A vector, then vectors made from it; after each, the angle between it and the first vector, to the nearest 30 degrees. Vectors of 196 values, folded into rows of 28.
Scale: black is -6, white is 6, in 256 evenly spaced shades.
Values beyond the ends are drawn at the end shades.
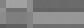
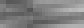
120 degrees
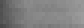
90 degrees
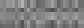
60 degrees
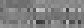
120 degrees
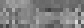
60 degrees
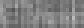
60 degrees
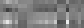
60 degrees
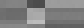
90 degrees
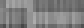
30 degrees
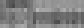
150 degrees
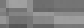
30 degrees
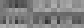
150 degrees
